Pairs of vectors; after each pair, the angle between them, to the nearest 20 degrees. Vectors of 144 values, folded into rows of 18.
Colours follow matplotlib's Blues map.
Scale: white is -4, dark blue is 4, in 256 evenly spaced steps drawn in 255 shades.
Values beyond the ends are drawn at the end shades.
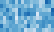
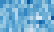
60 degrees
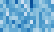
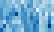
80 degrees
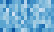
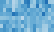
100 degrees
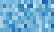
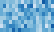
20 degrees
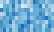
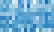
100 degrees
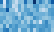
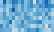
120 degrees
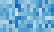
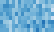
100 degrees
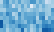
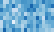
120 degrees
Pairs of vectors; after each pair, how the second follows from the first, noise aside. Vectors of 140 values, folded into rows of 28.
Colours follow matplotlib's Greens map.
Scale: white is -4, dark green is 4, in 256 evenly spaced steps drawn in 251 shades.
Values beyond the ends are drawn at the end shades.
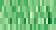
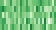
sign-scrambled.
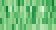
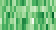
wrapped around.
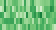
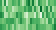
sign-scrambled.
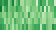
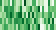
wrapped around, negated, scaled up.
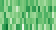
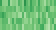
wrapped around, negated, shrunk.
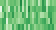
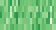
wrapped around, partly zeroed.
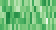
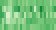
negated, partly zeroed.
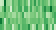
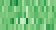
wrapped around, partly zeroed.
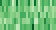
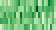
wrapped around.
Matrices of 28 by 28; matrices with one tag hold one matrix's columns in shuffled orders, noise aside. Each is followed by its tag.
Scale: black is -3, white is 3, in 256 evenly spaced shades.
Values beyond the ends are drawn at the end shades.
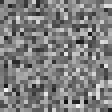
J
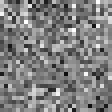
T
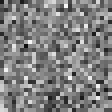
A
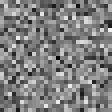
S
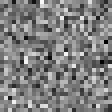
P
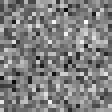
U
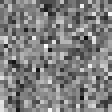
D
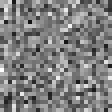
A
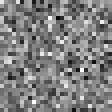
P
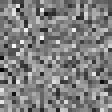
S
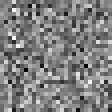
S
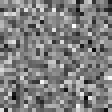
A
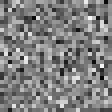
P
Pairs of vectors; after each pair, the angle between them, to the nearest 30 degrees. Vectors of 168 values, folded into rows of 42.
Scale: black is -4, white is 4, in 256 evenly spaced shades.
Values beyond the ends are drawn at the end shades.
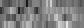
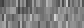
60 degrees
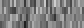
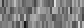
60 degrees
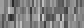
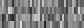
30 degrees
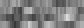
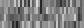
60 degrees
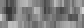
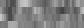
30 degrees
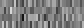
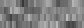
60 degrees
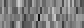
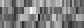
60 degrees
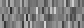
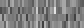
60 degrees
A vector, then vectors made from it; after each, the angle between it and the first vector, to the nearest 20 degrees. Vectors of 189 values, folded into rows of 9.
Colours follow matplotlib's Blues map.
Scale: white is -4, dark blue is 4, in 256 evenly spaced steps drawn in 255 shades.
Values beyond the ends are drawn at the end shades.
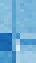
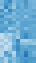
140 degrees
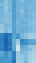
20 degrees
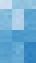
80 degrees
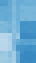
140 degrees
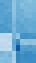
160 degrees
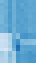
160 degrees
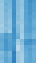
60 degrees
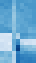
160 degrees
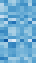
80 degrees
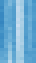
80 degrees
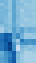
20 degrees
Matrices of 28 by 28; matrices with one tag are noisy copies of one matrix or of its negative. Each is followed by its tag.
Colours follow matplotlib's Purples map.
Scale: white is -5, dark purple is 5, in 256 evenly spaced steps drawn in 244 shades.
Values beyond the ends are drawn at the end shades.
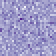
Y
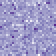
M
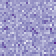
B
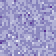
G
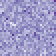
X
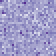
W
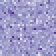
M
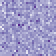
M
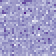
W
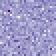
G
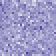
M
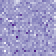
X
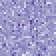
M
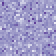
Y
